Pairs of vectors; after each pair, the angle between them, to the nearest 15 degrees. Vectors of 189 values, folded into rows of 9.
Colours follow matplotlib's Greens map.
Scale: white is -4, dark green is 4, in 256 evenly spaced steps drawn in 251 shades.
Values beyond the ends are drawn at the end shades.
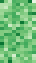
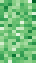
150 degrees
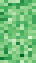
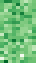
120 degrees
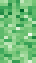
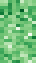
15 degrees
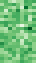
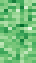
165 degrees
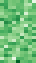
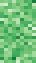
135 degrees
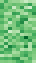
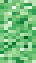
30 degrees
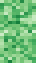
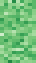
60 degrees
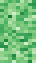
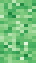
90 degrees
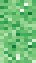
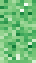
15 degrees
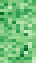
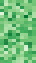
120 degrees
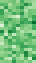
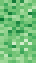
75 degrees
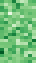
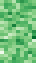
150 degrees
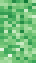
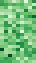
165 degrees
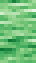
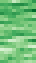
165 degrees
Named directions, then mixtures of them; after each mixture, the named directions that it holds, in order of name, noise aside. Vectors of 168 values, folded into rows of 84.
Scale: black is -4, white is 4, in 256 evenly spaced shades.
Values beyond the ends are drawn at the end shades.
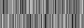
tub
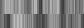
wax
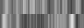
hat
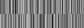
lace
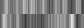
hat.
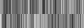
hat, lace, wax.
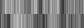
wax.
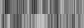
hat, wax.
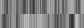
hat.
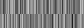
lace, tub.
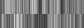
hat, tub, wax.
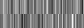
hat, lace, tub.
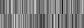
lace, tub, wax.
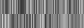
lace, tub, wax.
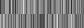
hat, lace.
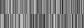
lace, tub, wax.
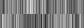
hat, tub.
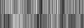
wax.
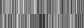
hat, lace, wax.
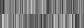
hat, lace, tub.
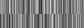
lace, wax.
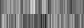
hat, tub, wax.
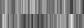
hat.
